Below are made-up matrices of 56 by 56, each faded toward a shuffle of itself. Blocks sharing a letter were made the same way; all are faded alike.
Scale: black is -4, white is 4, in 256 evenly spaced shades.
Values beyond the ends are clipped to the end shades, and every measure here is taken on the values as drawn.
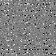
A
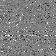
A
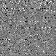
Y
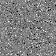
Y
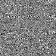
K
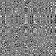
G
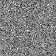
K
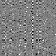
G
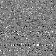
Y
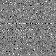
Y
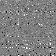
A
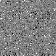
Y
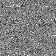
K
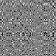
G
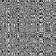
G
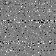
A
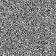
K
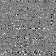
A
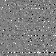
A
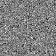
K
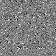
Y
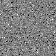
Y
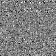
K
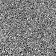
K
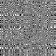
G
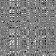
G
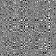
G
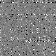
A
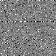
Y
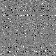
A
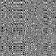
G
